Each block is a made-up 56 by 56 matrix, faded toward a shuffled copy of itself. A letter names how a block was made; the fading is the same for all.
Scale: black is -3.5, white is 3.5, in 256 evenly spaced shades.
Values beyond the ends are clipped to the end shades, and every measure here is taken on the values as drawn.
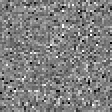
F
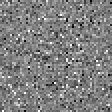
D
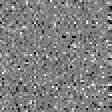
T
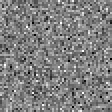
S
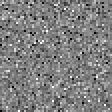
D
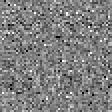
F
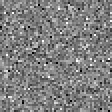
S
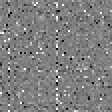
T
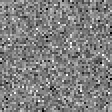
S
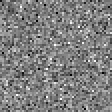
S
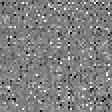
T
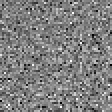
F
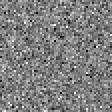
S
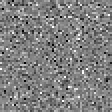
D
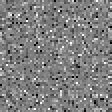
T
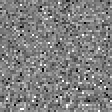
D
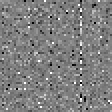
T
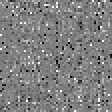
T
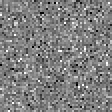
D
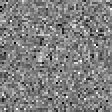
F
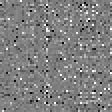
T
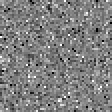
D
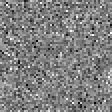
S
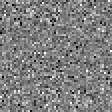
F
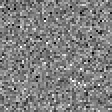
S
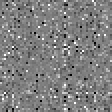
T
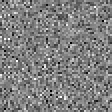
F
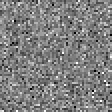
S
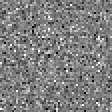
D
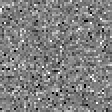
D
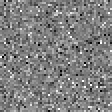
D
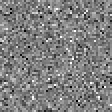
F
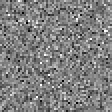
S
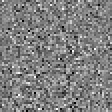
F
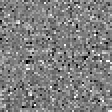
D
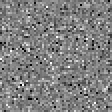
D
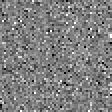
D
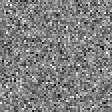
S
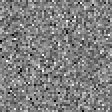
S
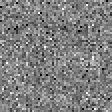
F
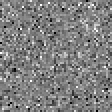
D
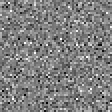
F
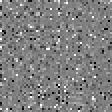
T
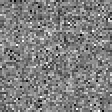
S
